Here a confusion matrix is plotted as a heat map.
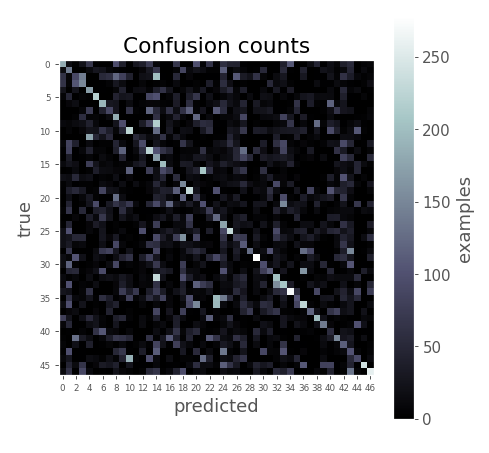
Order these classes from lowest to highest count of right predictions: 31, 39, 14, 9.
9, 31, 39, 14
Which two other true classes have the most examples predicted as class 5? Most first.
21, 40
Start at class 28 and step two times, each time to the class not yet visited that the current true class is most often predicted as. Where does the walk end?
24
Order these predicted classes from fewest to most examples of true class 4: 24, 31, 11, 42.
31, 11, 24, 42
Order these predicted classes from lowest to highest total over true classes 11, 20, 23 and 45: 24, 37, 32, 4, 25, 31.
37, 32, 31, 25, 24, 4
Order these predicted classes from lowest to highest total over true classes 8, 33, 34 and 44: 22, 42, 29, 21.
29, 42, 22, 21
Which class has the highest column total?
14
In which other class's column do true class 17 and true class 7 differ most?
13
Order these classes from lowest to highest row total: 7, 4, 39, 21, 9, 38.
39, 4, 38, 9, 7, 21
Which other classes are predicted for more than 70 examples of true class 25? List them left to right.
1, 12, 24, 32
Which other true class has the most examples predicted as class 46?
34
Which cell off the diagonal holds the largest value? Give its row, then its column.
32, 14
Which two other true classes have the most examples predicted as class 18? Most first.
26, 20
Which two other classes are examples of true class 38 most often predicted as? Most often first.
22, 0
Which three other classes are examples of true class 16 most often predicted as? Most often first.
21, 10, 15
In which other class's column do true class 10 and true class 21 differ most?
33
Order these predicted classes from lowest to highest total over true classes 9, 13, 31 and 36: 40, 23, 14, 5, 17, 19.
17, 5, 40, 19, 23, 14
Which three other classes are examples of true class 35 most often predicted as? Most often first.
23, 24, 19
